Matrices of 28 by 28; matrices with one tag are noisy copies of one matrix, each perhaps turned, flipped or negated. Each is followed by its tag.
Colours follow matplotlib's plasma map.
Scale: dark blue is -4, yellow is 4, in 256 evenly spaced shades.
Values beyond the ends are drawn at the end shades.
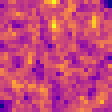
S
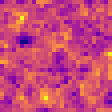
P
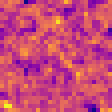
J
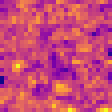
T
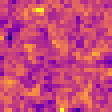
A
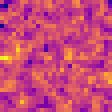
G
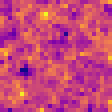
P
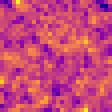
J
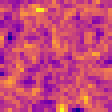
A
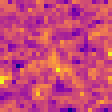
T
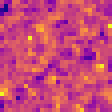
J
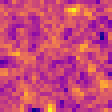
A
